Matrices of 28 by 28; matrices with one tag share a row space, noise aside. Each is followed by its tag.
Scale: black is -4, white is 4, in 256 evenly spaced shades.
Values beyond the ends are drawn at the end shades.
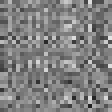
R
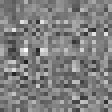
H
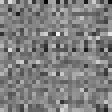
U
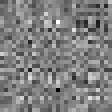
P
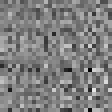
R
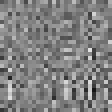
R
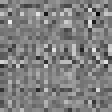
R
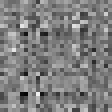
H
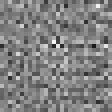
U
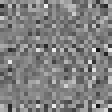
R
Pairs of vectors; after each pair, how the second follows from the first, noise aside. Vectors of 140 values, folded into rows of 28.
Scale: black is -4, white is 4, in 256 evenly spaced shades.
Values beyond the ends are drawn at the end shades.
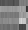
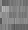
reversed, shrunk.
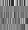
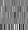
reversed, negated, partly zeroed.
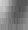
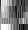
wrapped around, scaled up.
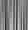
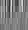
reversed, negated, partly zeroed.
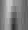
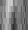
copied.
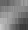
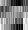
wrapped around, scaled up.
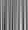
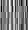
wrapped around, scaled up.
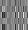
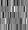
shuffled.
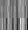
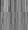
reversed, shrunk.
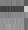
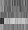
reversed, negated.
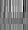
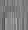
reversed, shrunk.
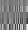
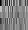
reversed, negated.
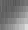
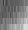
copied.
